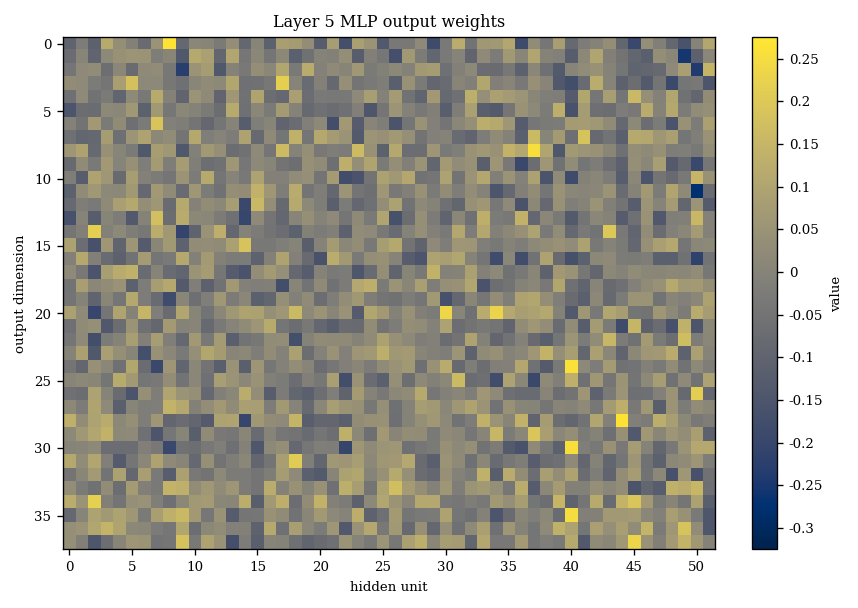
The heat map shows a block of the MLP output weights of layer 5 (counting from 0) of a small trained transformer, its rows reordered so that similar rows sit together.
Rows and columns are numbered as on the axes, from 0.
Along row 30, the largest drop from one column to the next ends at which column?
41
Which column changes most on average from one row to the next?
50
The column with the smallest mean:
19
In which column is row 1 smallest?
49
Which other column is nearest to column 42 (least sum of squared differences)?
1
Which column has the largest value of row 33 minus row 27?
26
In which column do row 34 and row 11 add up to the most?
2
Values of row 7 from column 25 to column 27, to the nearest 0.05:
0.05 0.05 0.05
